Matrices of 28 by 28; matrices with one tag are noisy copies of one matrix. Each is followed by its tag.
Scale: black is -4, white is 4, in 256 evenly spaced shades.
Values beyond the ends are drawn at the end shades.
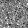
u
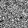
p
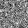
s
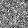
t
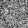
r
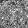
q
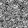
p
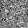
r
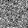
u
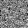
r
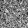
r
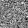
t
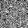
r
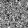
u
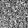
t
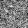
r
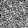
r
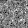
q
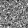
u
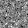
s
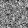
u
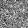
r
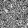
r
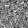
t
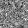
s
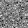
p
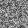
s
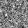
s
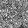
s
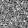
t
